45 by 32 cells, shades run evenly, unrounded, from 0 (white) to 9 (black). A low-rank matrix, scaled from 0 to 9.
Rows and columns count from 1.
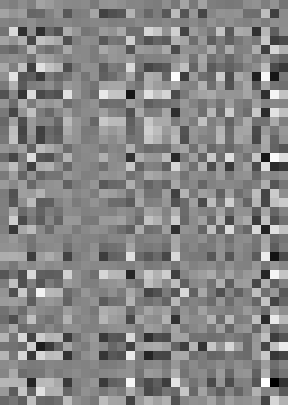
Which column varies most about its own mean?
31
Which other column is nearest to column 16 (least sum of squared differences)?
24
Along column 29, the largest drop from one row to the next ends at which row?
26
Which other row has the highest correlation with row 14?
35
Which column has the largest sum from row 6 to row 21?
3
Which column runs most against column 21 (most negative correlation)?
27
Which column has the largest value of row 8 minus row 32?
17
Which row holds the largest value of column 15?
11
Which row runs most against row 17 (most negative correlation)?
39
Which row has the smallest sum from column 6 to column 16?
14
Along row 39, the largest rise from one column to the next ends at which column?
5
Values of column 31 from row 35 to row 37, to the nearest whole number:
3 1 5
